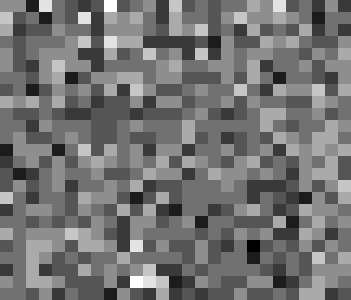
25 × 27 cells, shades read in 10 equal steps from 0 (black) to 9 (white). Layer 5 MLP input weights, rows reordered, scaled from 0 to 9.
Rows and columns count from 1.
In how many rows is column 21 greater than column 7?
8
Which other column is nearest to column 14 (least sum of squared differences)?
18
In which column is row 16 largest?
27
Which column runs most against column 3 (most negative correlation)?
22
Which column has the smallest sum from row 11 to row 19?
23
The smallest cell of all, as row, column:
21, 20
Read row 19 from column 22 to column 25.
6 1 4 6
